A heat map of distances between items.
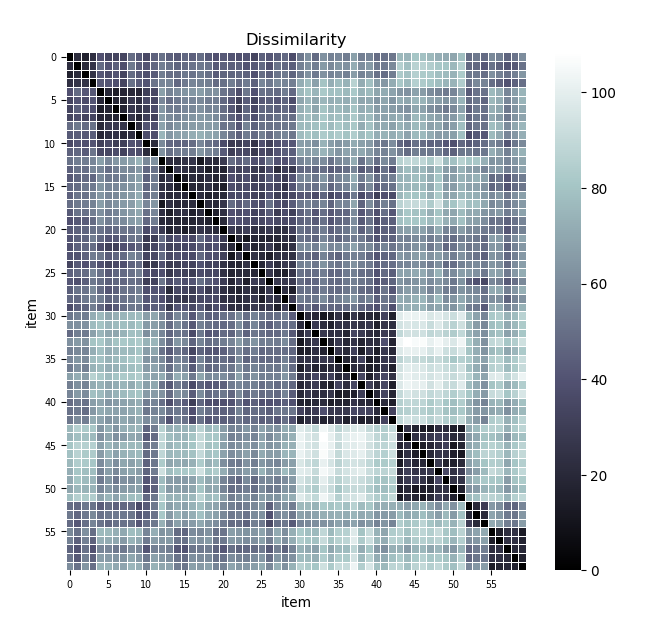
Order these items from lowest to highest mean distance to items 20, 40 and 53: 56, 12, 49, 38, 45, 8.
38, 12, 8, 56, 49, 45
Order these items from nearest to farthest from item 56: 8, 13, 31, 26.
26, 13, 8, 31
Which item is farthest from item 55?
37
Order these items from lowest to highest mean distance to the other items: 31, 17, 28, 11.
28, 11, 17, 31
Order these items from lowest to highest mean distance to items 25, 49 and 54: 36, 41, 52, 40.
52, 40, 41, 36
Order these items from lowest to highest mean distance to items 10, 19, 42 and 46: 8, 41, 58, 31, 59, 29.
29, 41, 31, 8, 58, 59
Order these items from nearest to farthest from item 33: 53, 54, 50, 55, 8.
54, 53, 8, 55, 50
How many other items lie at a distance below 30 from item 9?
5
